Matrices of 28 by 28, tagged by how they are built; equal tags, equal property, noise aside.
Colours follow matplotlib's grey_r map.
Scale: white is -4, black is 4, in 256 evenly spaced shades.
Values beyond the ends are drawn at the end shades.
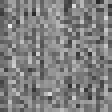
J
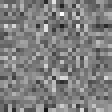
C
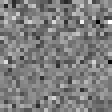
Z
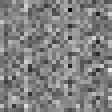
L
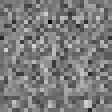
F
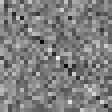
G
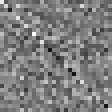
G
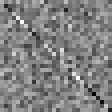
G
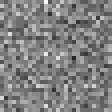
L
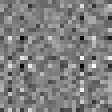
C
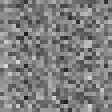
L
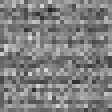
J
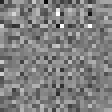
C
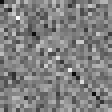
G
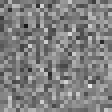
J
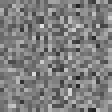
L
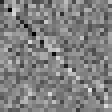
G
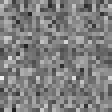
F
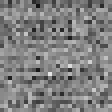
J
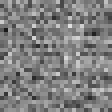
J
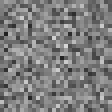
L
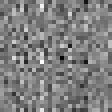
C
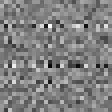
C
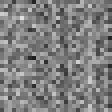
L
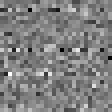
Z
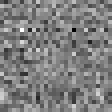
C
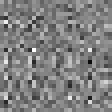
C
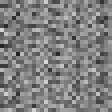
L
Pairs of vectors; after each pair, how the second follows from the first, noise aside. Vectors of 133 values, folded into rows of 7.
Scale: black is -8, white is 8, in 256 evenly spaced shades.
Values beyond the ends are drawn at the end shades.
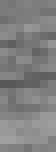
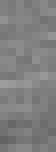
negated, shrunk.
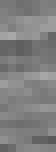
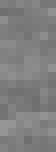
reversed, shrunk.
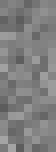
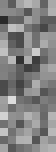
wrapped around, scaled up.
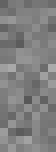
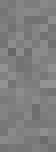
reversed, shrunk.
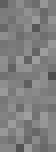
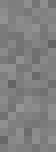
wrapped around, shrunk.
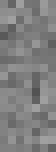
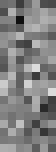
wrapped around, scaled up.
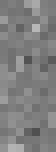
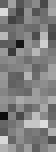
wrapped around, scaled up.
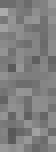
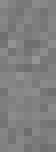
wrapped around, shrunk.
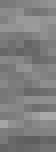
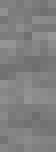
wrapped around, shrunk.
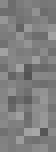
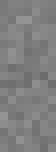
reversed, shrunk.
